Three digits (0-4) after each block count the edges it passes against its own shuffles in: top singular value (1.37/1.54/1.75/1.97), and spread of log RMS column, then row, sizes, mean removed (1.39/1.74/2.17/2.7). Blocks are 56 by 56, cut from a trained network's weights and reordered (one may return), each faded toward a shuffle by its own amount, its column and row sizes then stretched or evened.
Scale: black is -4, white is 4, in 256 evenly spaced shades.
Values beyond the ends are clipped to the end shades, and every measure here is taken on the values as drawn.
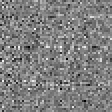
2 1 3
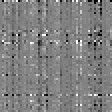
4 4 3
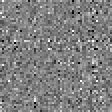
0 3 2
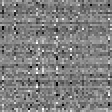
3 3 0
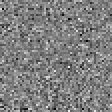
0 1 2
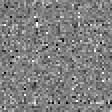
0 2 2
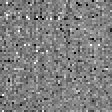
0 0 2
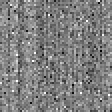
3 0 0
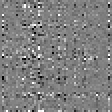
3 4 3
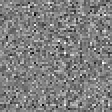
0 1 2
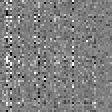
3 4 2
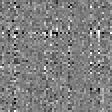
4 4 2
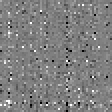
0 3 2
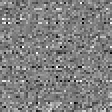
2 1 4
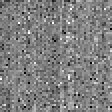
1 2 1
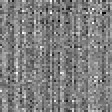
4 1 2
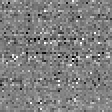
1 1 3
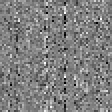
3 4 0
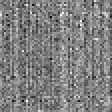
4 0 2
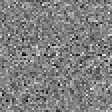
0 0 2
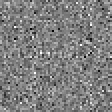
1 2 0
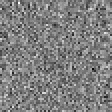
2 0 1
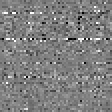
2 1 4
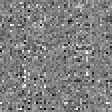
1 3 3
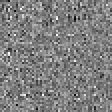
1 2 2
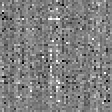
2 2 2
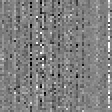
4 4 0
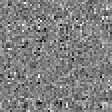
2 2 1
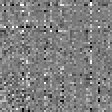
2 4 3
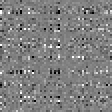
4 3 4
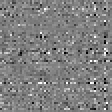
2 2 4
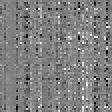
3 4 2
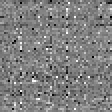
1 2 2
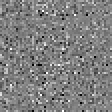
0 3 3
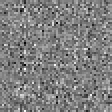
2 2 2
